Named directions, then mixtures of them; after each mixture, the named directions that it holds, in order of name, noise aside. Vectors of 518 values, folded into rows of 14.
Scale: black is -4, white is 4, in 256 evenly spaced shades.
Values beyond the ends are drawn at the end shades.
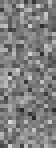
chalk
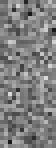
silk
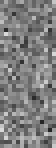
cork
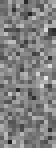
cork, silk.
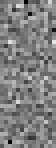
chalk, silk.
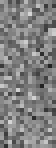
chalk, cork, silk.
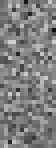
silk.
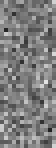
cork.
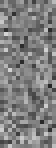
chalk, cork.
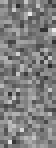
silk.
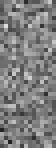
chalk, cork, silk.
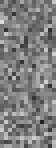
cork.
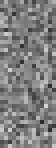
chalk, cork.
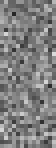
cork.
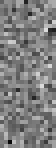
cork, silk.
